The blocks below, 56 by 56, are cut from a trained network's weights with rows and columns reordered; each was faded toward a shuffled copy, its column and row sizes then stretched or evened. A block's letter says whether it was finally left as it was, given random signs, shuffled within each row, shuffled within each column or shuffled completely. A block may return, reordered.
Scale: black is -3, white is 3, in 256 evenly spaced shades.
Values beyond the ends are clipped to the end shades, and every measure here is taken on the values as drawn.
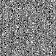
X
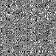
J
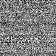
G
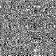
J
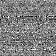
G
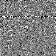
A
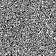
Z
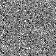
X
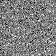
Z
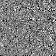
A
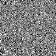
A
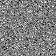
G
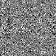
J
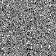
X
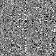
A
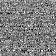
G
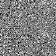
A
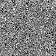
X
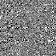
A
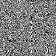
A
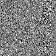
X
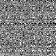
J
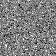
Z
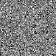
X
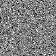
X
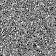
Z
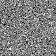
Z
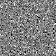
X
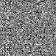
J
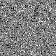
G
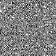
A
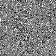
X
